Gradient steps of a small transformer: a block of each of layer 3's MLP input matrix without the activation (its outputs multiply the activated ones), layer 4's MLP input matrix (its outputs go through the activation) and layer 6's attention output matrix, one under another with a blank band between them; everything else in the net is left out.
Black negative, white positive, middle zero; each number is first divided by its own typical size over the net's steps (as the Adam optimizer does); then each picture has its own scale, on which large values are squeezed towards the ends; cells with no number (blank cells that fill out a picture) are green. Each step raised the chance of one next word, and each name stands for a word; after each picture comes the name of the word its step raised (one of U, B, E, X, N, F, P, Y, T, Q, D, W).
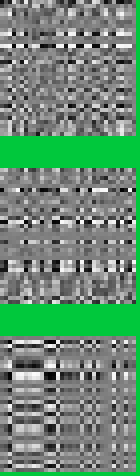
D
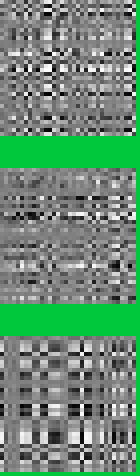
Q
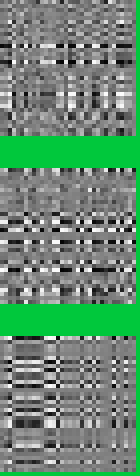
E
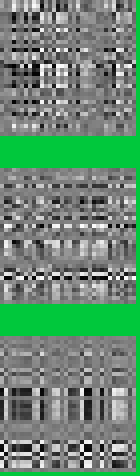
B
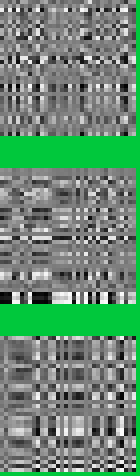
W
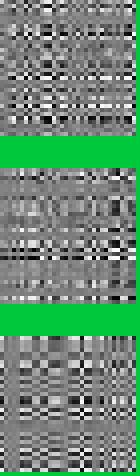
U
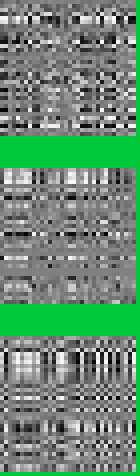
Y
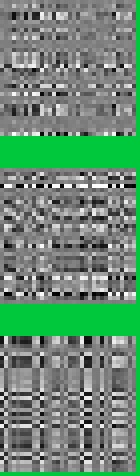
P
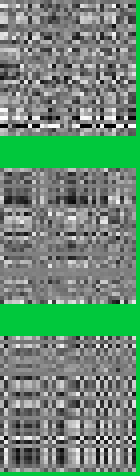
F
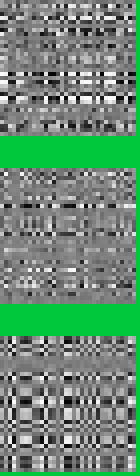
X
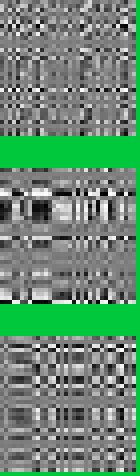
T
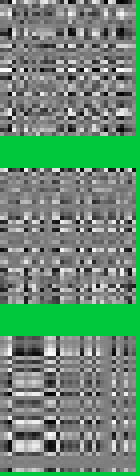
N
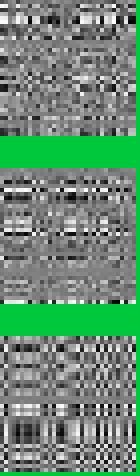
Q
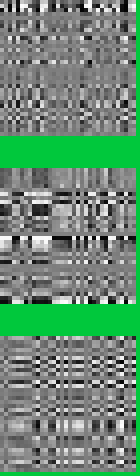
E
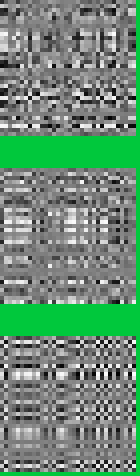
D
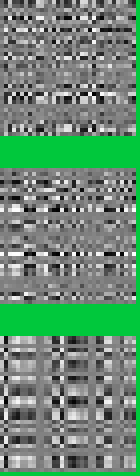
X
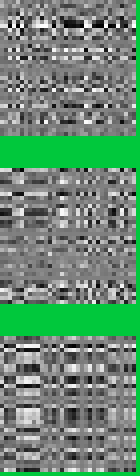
T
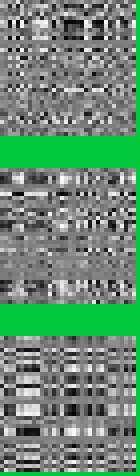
Q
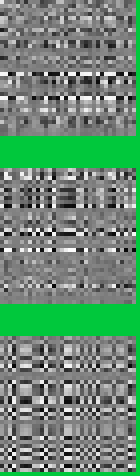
U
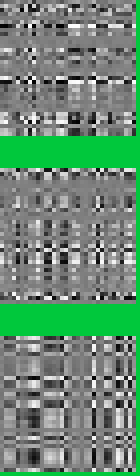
F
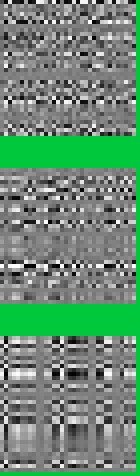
D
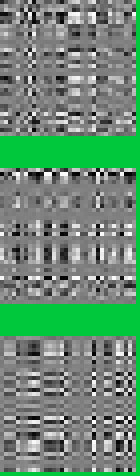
N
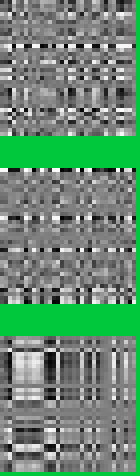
Y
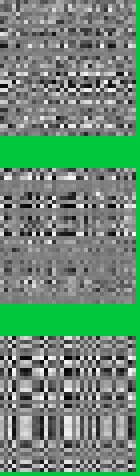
W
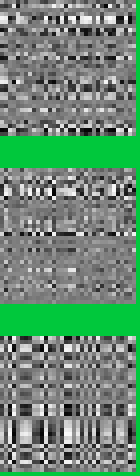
Q
